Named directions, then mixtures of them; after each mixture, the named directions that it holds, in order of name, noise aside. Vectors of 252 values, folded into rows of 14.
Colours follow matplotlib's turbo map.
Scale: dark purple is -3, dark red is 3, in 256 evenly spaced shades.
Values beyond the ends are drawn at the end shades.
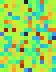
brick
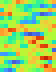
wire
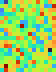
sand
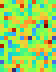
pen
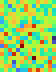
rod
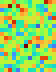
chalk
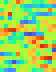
wire.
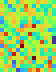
rod.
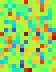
brick.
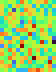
rod.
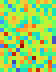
rod.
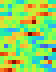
wire.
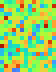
pen, sand.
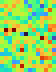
brick, wire.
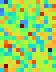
sand.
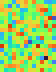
chalk, pen.
